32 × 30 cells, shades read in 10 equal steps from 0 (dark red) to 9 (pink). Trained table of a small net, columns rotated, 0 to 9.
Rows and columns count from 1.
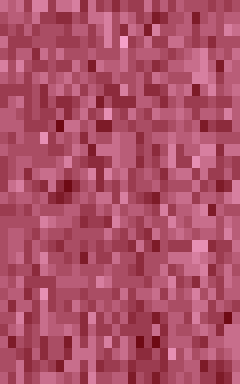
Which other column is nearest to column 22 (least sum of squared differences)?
27
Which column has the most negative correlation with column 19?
30
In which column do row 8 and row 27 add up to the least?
20
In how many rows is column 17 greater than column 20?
10
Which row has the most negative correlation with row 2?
7
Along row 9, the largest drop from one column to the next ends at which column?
13
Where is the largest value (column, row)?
16, 4
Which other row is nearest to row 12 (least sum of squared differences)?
22
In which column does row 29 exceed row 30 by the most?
14
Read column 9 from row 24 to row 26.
5 4 3
